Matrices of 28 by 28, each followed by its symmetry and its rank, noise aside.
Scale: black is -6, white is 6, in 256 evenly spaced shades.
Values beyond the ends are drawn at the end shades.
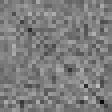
symmetric, rank six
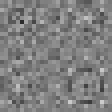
symmetric, rank three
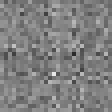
antisymmetric, rank four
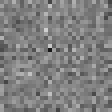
no symmetry, rank six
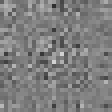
symmetric, rank four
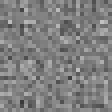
antisymmetric, rank six
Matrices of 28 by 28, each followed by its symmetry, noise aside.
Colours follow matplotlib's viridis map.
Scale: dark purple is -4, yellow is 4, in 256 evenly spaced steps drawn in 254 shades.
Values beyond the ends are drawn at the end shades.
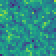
antisymmetric.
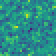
symmetric.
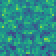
mirrored left to right.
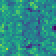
mirrored top to bottom.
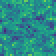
same after a half turn.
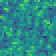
same after a half turn.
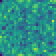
mirrored top to bottom.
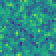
symmetric across the other diagonal.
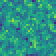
symmetric across the other diagonal.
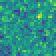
symmetric across the other diagonal.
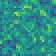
symmetric across the other diagonal.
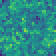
symmetric across the other diagonal.
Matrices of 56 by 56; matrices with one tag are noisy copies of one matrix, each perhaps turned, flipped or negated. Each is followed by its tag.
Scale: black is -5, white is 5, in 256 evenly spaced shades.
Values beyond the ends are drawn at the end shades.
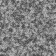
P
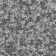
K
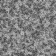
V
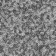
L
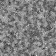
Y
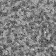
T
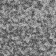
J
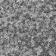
J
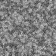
P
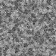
P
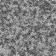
K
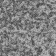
J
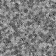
P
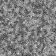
Y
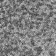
J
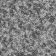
V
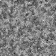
V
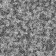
K
